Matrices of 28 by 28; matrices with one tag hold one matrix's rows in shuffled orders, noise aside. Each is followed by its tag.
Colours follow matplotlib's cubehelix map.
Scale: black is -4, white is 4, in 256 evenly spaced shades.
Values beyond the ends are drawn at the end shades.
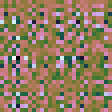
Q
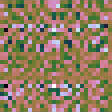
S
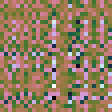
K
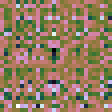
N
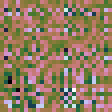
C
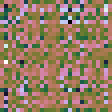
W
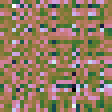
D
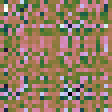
W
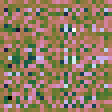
C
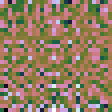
S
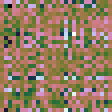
C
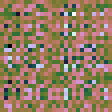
C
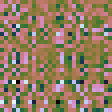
Q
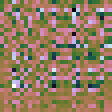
D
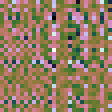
K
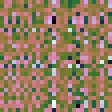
K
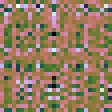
N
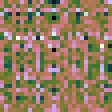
N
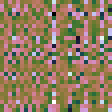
K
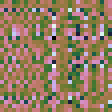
K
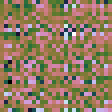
C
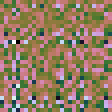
Q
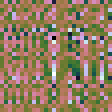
K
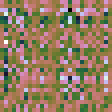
W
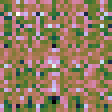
N
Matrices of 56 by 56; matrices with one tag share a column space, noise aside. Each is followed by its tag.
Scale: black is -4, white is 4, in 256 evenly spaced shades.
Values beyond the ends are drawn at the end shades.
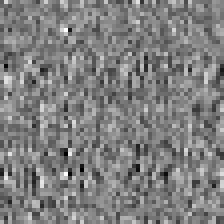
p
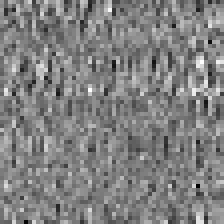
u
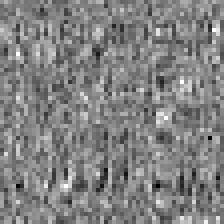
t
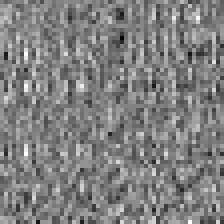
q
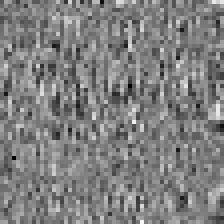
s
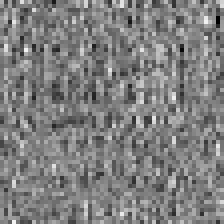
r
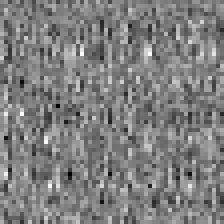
t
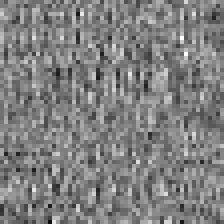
q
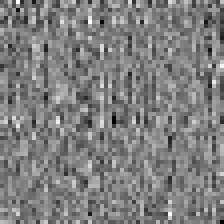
r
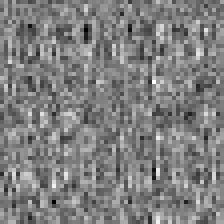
t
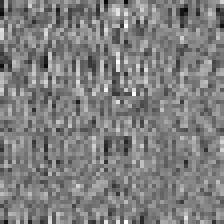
u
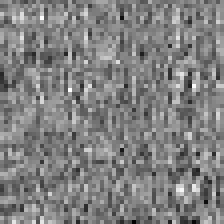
q
